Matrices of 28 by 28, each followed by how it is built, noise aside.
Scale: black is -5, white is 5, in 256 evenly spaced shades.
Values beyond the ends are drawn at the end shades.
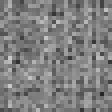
blocks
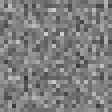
repeating rows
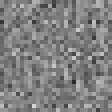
low rank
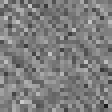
Toeplitz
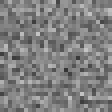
blocks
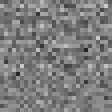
low rank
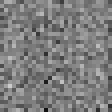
repeating rows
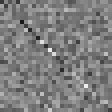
diagonal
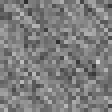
Toeplitz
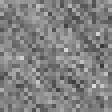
Toeplitz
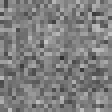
blocks
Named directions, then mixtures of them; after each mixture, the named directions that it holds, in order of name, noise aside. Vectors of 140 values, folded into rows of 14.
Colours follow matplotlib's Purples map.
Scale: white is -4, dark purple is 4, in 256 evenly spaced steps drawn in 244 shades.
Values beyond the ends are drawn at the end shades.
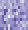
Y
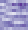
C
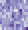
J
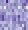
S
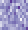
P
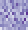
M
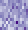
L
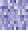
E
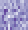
Y.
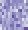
J.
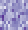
L, S, Y.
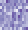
J, S.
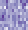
S.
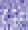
Y.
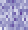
J, M.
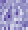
J, Y.
